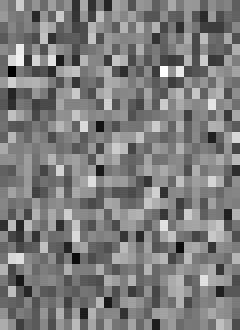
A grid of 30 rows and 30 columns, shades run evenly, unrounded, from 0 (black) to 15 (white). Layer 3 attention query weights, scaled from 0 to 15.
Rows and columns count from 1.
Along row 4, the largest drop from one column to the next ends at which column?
7
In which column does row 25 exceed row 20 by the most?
29
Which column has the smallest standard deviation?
1
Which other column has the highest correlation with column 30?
13
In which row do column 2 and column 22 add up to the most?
27
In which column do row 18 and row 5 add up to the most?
3
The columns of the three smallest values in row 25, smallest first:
28, 2, 15
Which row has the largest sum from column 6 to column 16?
20
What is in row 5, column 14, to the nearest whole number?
9
